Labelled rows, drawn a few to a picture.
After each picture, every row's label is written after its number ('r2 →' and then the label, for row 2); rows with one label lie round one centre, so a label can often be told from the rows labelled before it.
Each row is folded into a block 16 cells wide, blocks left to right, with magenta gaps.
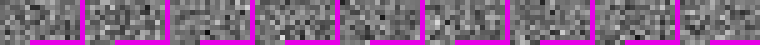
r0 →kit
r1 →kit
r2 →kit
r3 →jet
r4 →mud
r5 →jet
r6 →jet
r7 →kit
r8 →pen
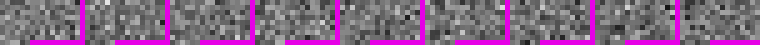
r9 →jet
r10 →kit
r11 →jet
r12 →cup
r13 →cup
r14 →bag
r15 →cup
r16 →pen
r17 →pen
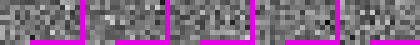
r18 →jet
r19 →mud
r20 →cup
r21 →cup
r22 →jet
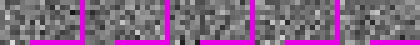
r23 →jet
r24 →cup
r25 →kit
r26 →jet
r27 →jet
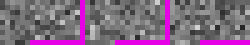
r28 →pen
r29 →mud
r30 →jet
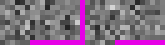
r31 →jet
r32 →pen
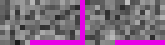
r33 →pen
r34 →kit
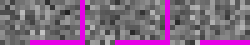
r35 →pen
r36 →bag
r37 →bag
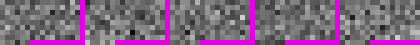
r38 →bag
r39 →bag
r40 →pen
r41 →kit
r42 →pen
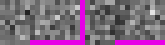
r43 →bag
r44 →kit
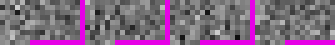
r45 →mud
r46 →bag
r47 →kit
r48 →jet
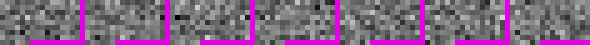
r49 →bag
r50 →pen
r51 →pen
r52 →cup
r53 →jet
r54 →kit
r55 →jet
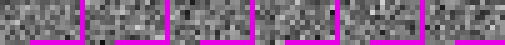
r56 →pen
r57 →cup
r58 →jet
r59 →cup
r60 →jet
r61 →bag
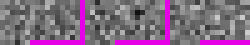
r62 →mud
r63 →bag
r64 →pen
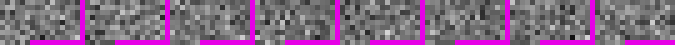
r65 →cup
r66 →pen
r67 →cup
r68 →jet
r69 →pen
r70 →mud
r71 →cup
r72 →cup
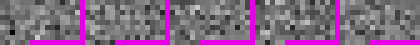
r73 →pen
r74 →cup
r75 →pen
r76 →mud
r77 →mud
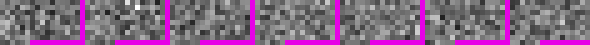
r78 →bag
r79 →kit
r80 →bag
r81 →pen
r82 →pen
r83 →jet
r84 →mud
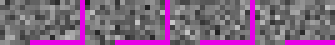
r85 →mud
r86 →kit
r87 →bag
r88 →bag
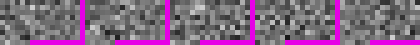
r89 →mud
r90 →mud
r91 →pen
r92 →jet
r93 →bag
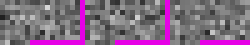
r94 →mud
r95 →mud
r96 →kit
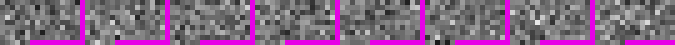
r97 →jet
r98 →jet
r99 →bag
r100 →mud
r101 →bag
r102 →mud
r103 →mud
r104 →mud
